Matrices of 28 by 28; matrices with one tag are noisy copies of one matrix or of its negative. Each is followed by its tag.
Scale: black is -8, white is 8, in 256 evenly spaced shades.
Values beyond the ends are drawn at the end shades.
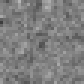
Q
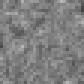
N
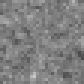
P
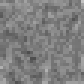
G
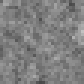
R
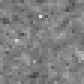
P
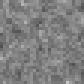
N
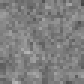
G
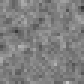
N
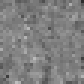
G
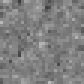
Q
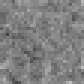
G
